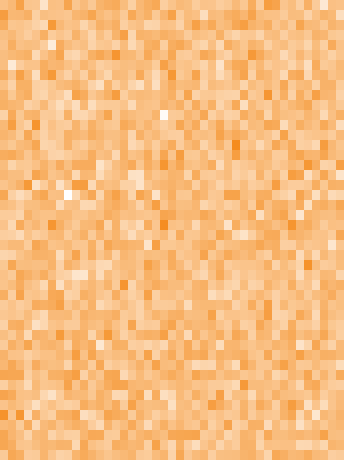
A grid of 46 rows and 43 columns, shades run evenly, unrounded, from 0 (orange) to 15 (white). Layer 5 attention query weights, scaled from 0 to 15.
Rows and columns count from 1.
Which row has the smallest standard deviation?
4
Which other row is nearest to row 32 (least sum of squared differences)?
33
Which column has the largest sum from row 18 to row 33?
18
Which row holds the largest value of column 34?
43
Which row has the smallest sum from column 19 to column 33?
36
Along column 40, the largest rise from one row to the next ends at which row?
20
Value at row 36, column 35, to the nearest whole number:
8
